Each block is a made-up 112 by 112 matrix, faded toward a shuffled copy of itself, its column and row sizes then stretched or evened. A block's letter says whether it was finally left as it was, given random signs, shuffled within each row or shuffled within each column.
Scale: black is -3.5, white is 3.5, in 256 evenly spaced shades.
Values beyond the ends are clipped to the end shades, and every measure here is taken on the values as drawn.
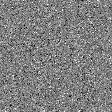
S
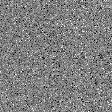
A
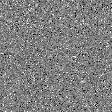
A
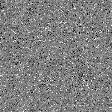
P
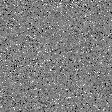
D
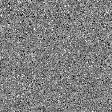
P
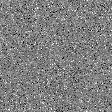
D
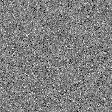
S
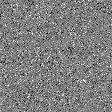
D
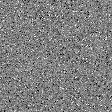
D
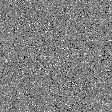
D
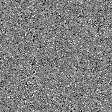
S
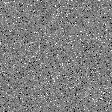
D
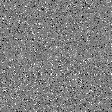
A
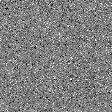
P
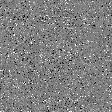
P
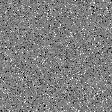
D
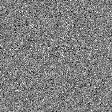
A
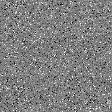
A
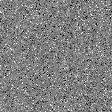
S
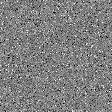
D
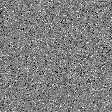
D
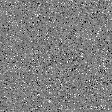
P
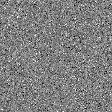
S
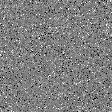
P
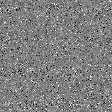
P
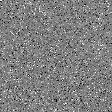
D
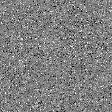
A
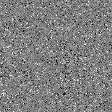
P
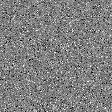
D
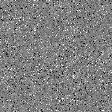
A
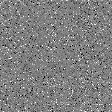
A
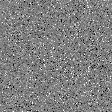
S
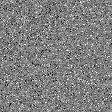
D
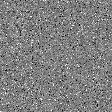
S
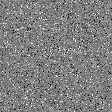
D
